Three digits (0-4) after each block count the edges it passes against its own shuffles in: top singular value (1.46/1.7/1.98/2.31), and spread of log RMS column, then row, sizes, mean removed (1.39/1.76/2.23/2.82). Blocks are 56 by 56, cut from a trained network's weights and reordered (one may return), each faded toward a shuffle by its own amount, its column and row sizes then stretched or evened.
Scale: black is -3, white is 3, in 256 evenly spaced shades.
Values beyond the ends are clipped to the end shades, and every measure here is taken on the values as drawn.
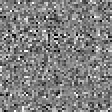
0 1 3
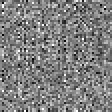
2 3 0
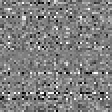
3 3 4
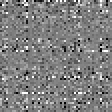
2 4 4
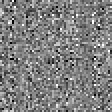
0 3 0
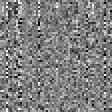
3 4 0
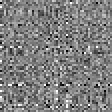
3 2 3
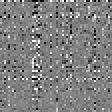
3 4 3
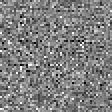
1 1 1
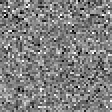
0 0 2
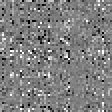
0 4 3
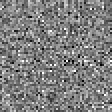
2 0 1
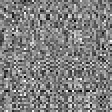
4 2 2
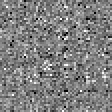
0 2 2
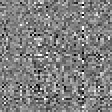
3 3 2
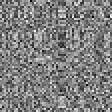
4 0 1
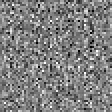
2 3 0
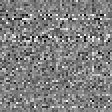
1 0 4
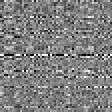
4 0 4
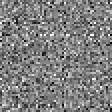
2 1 2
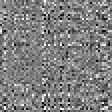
4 4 2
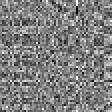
4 3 1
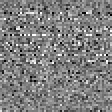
0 0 4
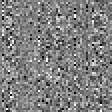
1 4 0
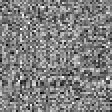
3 0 0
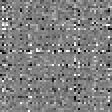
1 3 4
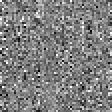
0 3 0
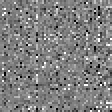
0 3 2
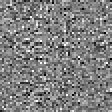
3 2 1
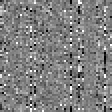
2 4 0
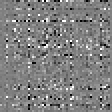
1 4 4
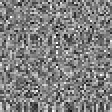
3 0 0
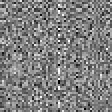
4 3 0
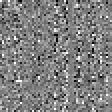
0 4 1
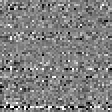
2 0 4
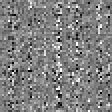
0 4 1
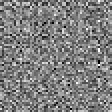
4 1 2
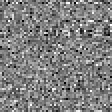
2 0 2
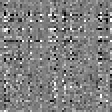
3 4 3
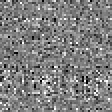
1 2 3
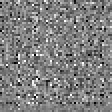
0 3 3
